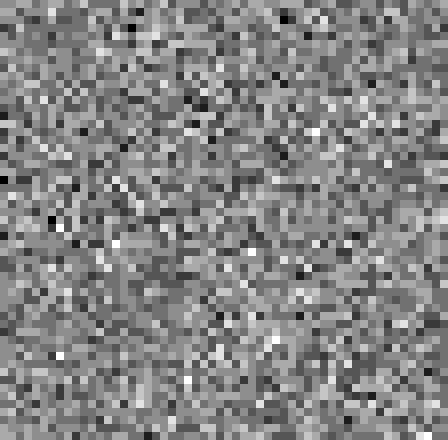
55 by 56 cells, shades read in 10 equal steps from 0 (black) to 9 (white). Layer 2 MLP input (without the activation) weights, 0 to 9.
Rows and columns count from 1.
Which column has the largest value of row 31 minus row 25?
15
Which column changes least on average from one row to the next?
6
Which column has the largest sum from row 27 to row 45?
32
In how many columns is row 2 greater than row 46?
23
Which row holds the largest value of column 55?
51
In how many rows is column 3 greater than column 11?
23
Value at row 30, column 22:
7
